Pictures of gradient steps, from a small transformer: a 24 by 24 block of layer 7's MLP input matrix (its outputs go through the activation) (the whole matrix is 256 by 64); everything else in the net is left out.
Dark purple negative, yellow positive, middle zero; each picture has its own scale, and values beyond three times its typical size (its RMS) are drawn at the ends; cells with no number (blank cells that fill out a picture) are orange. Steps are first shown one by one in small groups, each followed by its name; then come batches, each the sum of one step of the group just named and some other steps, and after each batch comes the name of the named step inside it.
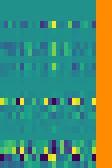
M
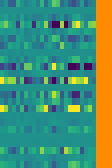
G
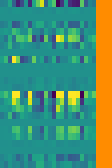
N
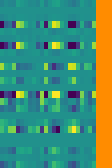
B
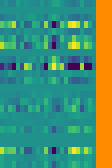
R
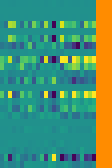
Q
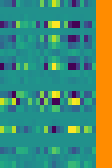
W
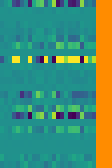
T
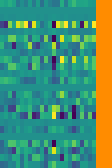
Q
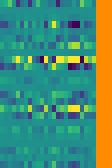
T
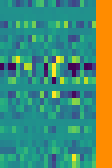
W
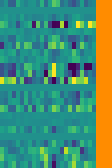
G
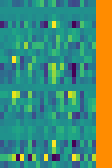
N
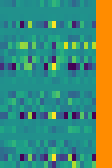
W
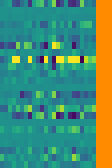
T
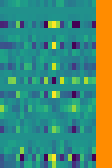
M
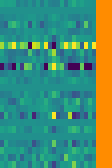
R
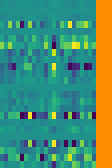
R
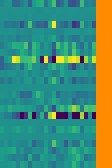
T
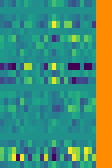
R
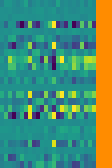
Q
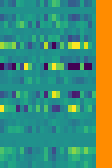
R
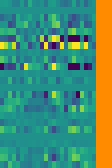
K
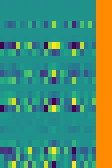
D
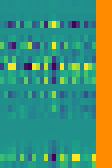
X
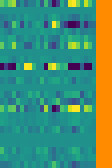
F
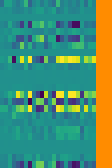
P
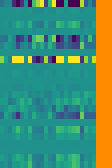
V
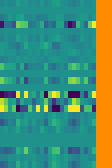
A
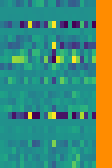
V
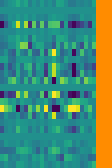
A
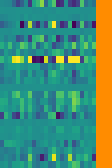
V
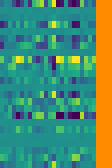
V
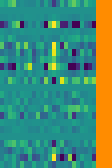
F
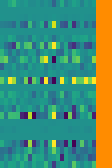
D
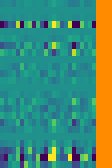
D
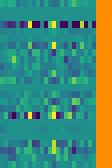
D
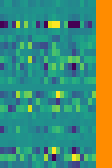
P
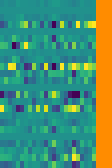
A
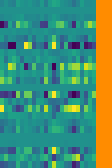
A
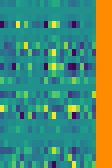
A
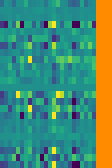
P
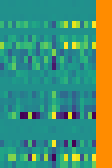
X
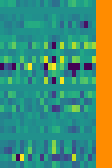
F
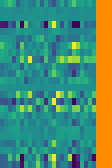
P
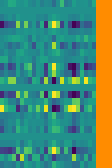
A
